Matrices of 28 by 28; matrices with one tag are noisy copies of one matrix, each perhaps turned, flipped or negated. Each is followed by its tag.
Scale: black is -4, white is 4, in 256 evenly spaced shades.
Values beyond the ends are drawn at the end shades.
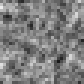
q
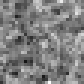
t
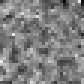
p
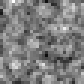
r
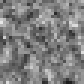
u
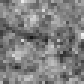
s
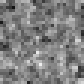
t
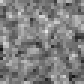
t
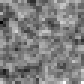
p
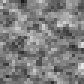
u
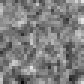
p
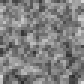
p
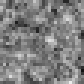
r
